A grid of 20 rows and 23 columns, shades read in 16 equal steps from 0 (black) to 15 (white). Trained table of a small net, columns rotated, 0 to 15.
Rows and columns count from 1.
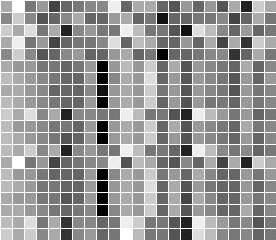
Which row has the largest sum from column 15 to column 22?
10
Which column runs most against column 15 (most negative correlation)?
9
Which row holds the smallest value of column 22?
19
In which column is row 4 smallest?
21
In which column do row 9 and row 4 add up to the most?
2
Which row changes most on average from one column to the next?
14
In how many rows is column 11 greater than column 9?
17
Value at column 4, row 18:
8
